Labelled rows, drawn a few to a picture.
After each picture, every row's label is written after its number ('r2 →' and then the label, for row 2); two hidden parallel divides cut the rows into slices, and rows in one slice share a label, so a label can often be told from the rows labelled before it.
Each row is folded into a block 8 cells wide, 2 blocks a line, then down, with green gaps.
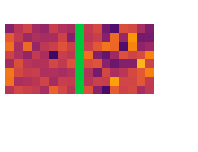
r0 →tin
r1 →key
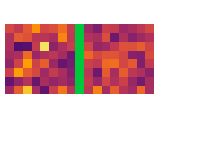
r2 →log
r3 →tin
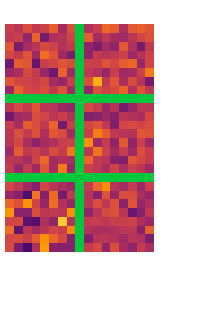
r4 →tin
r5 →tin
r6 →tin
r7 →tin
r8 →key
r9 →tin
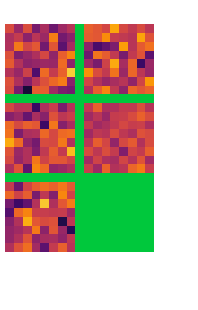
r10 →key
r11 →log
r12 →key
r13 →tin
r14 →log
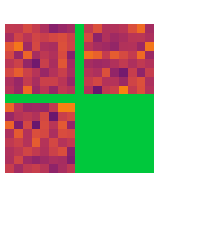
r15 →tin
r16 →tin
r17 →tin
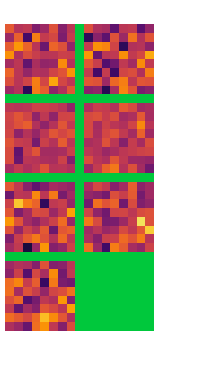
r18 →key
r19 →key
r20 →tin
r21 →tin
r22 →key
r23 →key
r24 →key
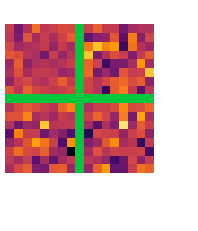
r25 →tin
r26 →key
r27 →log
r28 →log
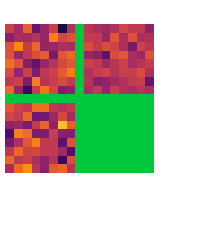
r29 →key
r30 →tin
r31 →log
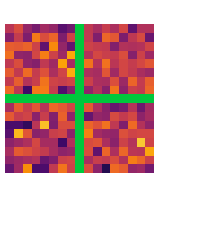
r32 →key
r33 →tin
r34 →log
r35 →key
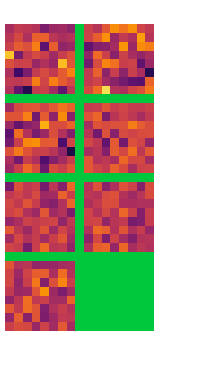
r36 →key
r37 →log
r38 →log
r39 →tin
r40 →tin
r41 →tin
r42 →tin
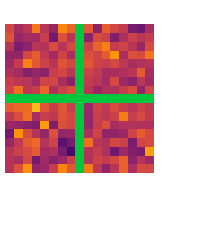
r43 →tin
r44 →tin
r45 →log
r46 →tin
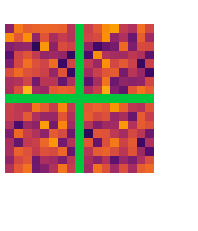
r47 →log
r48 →log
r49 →log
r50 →log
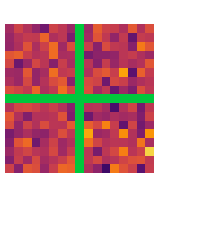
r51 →tin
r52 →tin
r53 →tin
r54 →key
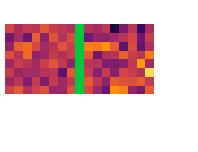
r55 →tin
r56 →key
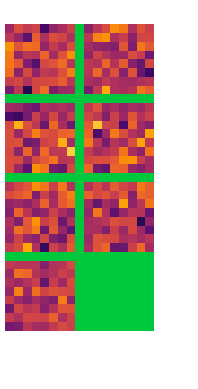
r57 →key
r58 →log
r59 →key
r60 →key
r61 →log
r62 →log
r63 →tin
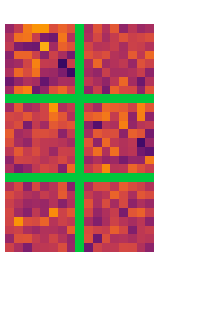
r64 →log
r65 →tin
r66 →tin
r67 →log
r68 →tin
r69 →tin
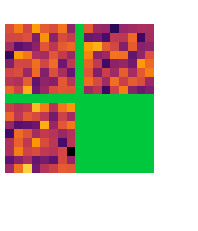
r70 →log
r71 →key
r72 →log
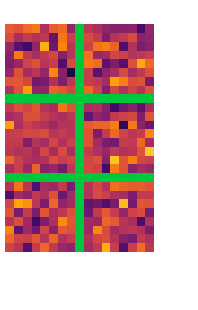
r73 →log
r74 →key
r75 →tin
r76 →key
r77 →key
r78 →log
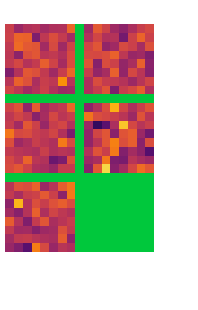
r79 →tin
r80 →tin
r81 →tin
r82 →log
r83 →tin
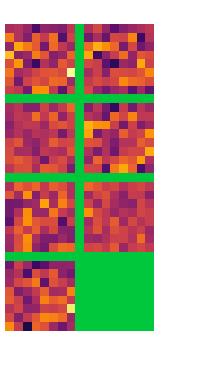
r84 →key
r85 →key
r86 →tin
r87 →key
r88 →log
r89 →tin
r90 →key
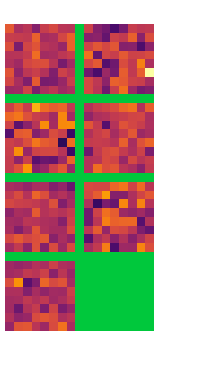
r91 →tin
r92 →key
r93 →log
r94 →tin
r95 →tin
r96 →log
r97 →tin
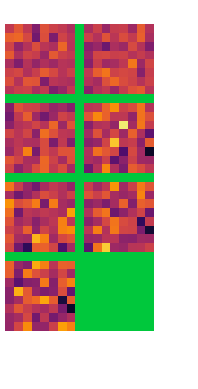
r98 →tin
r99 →tin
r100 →tin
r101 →log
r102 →key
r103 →log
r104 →log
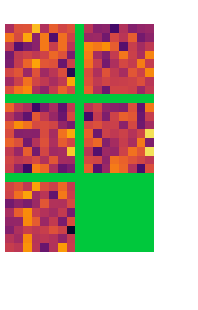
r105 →log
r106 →key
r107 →key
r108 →key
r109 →log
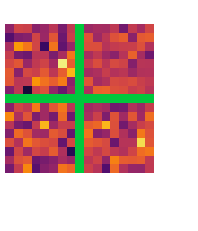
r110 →key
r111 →tin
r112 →log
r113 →key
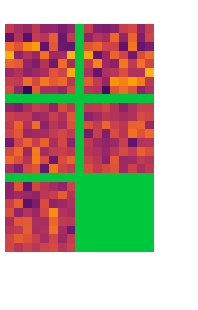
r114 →key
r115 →key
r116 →tin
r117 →tin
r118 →tin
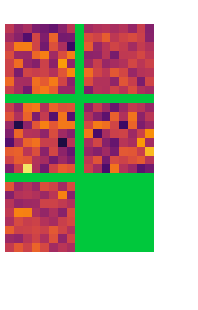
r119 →key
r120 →tin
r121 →log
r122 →key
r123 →tin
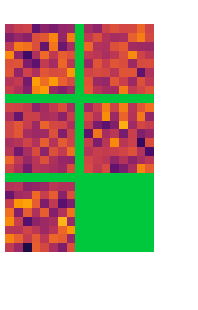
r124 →key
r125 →tin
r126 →tin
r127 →log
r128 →key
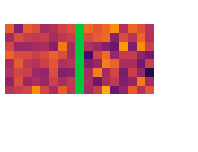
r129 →tin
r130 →log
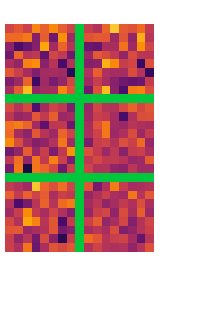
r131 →log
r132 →log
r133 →key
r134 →tin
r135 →log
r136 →tin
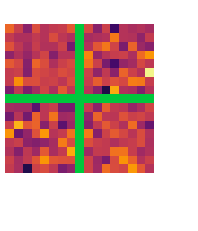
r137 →tin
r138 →key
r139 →key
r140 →tin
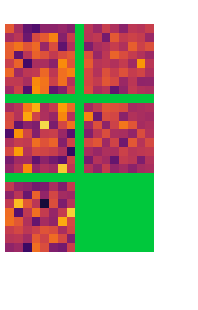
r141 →key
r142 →tin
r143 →log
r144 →tin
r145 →key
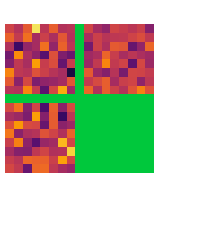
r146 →log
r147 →tin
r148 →key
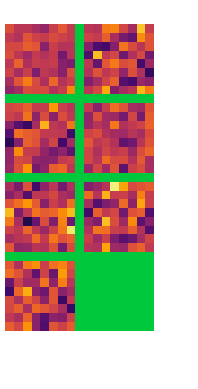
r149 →tin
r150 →log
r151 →log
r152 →tin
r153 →key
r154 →log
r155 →log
